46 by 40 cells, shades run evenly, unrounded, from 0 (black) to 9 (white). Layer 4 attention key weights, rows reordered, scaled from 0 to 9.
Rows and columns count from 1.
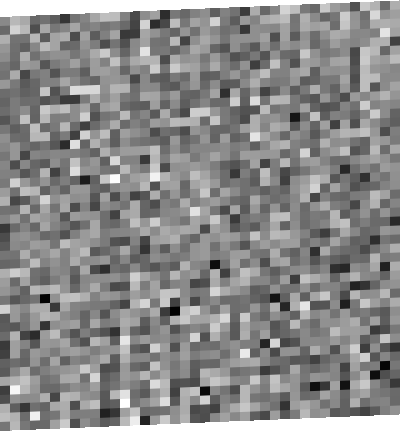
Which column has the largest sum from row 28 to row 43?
25
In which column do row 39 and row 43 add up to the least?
40
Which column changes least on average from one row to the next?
23
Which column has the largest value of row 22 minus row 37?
38
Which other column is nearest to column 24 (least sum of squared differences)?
6
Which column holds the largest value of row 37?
13
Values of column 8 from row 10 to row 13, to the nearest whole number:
2 5 5 4
